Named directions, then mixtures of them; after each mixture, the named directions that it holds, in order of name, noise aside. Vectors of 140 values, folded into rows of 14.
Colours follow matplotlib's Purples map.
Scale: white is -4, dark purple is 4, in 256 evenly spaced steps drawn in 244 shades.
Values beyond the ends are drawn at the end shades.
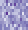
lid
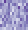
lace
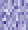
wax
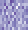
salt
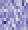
lace, wax.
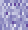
lid.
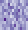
lid, salt, wax.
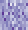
lid, salt.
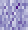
salt.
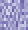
lace, salt, wax.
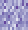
lace, salt, wax.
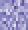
wax.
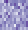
lace, lid, wax.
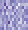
salt.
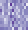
lace, lid, salt.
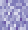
lid, wax.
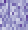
lace.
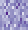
lid, salt.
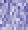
lace.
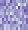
lace, salt.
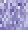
lace.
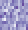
lid, wax.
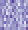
salt, wax.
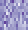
lid, salt, wax.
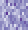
lid.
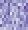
lace.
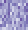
lace.
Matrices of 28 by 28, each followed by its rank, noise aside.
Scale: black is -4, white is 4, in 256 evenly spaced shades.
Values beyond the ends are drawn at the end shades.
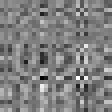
two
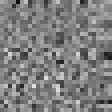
six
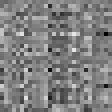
four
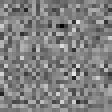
six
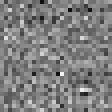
six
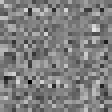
six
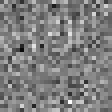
six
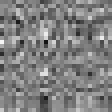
three
